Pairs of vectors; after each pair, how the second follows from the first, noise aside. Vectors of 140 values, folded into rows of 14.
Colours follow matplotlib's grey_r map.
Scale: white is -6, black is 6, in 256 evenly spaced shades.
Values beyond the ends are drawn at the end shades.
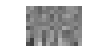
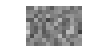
wrapped around, negated.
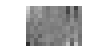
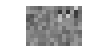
wrapped around, negated.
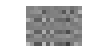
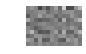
reversed.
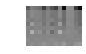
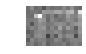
wrapped around, negated.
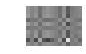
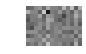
wrapped around, negated.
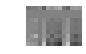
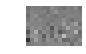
wrapped around, negated, partly zeroed.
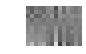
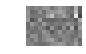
wrapped around.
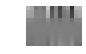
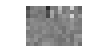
negated, partly zeroed.
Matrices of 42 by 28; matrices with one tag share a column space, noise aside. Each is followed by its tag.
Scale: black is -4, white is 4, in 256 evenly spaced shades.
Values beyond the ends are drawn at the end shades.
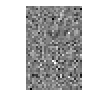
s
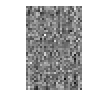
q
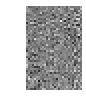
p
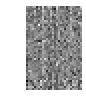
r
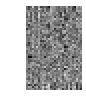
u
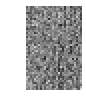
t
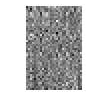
q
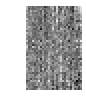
r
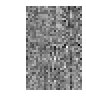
t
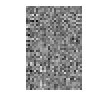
p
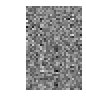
p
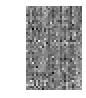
r
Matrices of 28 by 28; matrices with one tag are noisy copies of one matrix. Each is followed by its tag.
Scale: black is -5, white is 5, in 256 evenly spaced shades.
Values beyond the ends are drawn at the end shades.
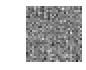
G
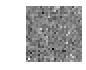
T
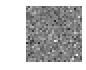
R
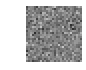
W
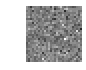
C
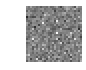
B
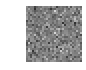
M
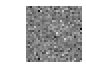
C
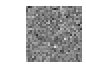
C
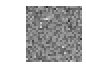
W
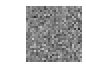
B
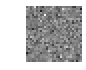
G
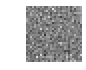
T
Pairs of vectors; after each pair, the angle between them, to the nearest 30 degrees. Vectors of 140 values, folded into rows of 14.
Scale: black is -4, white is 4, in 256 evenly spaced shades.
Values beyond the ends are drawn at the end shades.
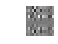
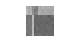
90 degrees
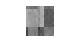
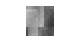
30 degrees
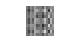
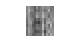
120 degrees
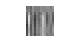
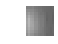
90 degrees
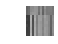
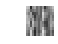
120 degrees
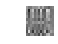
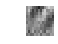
120 degrees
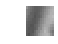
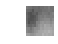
60 degrees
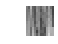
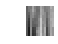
120 degrees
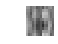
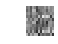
60 degrees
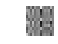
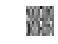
150 degrees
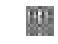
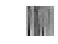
90 degrees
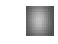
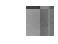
90 degrees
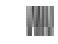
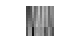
150 degrees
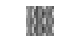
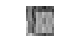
120 degrees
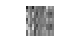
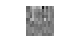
90 degrees
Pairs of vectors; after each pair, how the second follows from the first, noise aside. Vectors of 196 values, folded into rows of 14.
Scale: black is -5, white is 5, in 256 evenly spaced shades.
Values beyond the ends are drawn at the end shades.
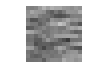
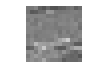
negated, partly zeroed.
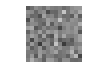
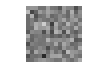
reversed, negated.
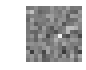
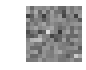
reversed.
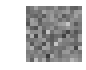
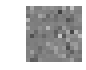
reversed, partly zeroed.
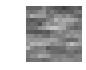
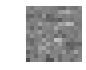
reversed, partly zeroed.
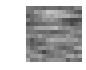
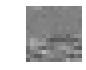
negated, partly zeroed.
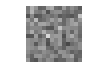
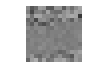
negated, partly zeroed.
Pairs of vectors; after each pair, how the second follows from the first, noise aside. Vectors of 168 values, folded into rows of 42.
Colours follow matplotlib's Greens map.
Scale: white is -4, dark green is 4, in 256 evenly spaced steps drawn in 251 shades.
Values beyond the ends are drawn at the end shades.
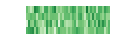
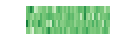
negated, partly zeroed.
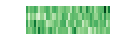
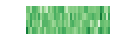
reversed, partly zeroed.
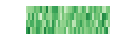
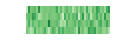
reversed, partly zeroed.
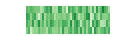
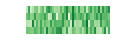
shuffled.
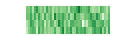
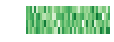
sign-scrambled.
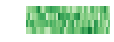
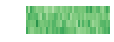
reversed, negated, shrunk.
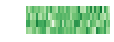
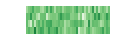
reversed, partly zeroed.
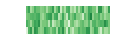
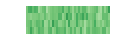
reversed, negated, shrunk.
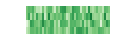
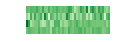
negated, partly zeroed.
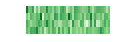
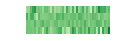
reversed, partly zeroed.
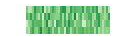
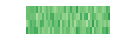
reversed, negated, shrunk.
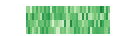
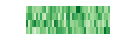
reversed, negated.
